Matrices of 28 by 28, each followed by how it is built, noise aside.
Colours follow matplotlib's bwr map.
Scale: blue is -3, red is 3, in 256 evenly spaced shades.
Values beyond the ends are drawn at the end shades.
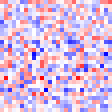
repeating columns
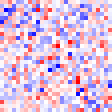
block diagonal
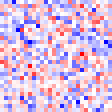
Toeplitz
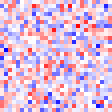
noise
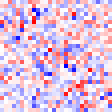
block diagonal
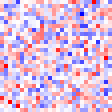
noise
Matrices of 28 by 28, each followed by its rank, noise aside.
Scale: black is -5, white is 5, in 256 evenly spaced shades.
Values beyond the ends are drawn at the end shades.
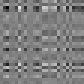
one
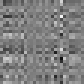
two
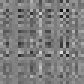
two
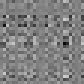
two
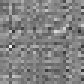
four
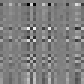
one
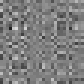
three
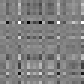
one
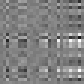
one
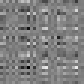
two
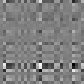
one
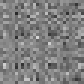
four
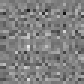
four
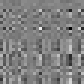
two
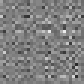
four
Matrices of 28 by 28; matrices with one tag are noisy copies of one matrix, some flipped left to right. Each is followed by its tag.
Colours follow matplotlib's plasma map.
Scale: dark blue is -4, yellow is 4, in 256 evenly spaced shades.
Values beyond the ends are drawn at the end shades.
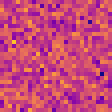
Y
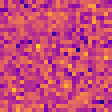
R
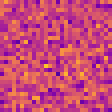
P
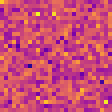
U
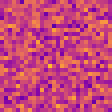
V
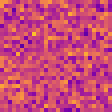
P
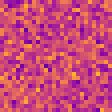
Y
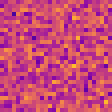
R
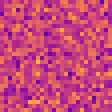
V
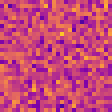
U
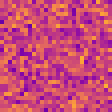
R
